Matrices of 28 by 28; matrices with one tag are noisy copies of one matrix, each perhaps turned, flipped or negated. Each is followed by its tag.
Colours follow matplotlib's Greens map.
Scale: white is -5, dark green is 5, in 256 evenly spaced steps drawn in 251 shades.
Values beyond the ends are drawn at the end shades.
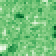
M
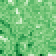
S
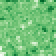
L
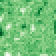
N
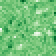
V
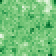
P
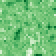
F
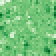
L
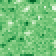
N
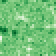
F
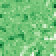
S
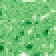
N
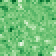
L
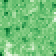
P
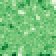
L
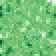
L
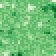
P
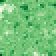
P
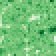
F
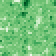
F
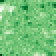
P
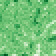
S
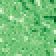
S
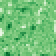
N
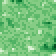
P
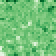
L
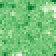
P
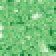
M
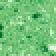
M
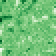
S
